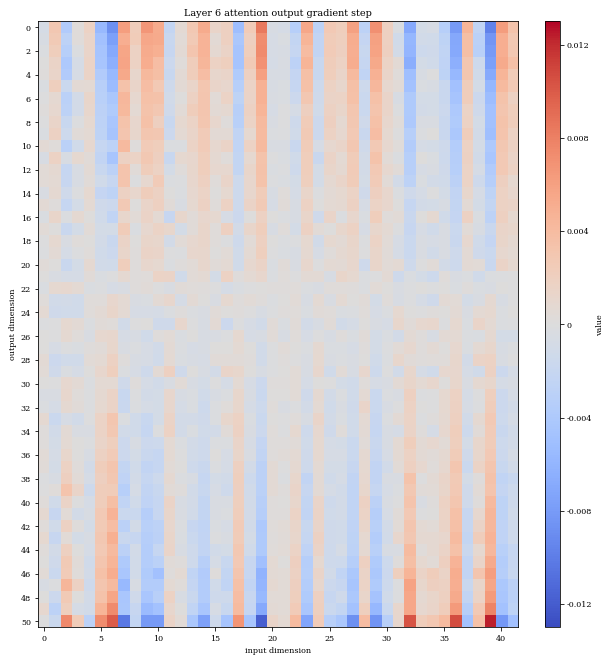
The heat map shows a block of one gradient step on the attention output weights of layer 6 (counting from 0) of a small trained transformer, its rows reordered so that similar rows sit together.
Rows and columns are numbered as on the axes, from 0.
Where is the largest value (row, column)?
50, 39
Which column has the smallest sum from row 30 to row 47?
19
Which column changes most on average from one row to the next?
2
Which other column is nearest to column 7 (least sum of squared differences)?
27
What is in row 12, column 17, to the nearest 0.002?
-0.002
